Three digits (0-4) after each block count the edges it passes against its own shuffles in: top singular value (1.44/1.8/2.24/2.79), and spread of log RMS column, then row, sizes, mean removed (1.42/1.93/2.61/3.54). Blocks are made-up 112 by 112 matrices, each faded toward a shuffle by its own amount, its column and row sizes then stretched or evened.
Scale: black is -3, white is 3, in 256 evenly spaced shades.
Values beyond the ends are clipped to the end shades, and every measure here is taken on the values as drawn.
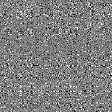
3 1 3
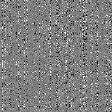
1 4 2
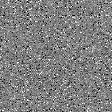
2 1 1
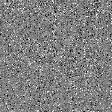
1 2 1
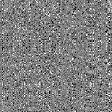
3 3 0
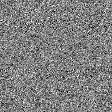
0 0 2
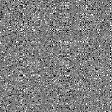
3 2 2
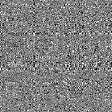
3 2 3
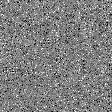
1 0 0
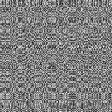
4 0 2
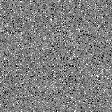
2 1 1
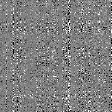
2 4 3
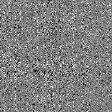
0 3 2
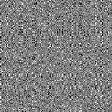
4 3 1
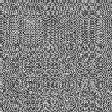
4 0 0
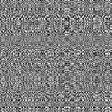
4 1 4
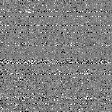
1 2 4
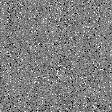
0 2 1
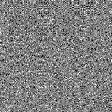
3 0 1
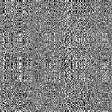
4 4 2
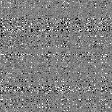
0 3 4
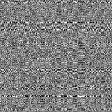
4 0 4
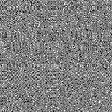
4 0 0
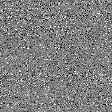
0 0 3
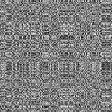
4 0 3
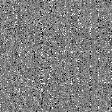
1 3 1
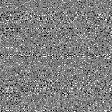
3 0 3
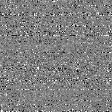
1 1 4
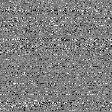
0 0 4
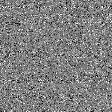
0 0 2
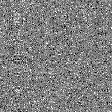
2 0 0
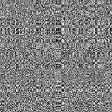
4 2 3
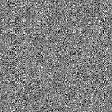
3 2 0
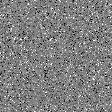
0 1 0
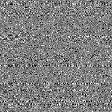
3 0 3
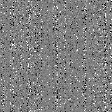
1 4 0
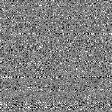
2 1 3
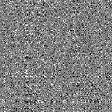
3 2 2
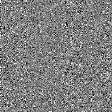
1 3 1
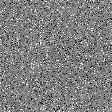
1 0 1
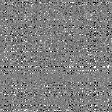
2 3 4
